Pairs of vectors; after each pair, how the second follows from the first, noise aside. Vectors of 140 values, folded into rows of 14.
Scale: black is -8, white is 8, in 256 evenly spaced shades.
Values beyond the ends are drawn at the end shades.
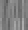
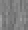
wrapped around, shrunk.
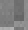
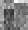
reversed, scaled up.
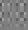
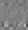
reversed, partly zeroed.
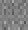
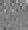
wrapped around, partly zeroed.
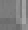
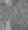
wrapped around, partly zeroed.
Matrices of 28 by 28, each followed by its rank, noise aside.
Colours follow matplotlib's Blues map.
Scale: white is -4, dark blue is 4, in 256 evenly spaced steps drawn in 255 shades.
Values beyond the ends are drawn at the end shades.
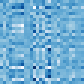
three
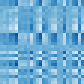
one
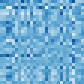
three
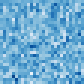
six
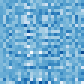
three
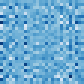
three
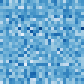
six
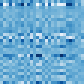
two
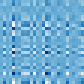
one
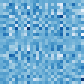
three
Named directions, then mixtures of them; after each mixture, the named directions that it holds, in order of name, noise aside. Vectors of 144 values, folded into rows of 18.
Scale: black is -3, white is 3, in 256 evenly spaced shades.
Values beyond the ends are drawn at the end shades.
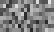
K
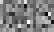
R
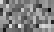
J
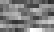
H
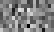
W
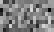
J, K.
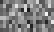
K, R, W.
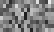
K.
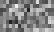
H, K.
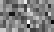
H, R, W.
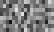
K.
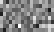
J.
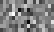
R, W.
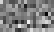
H, R.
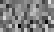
K, R, W.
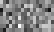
J.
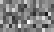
R, W.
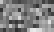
H, J.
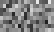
K.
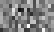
W.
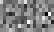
R.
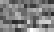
H, R.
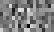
W.
